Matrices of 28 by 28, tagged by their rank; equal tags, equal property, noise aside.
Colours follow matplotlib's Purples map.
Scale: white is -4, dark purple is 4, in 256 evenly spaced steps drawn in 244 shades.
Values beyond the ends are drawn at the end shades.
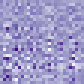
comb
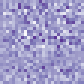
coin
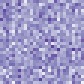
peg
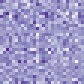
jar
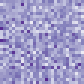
peg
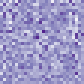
coin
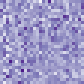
peg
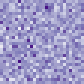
peg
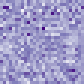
jar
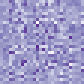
coin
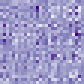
coin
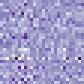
comb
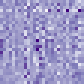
coin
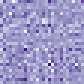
coin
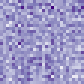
jar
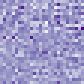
comb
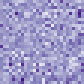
peg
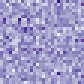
peg
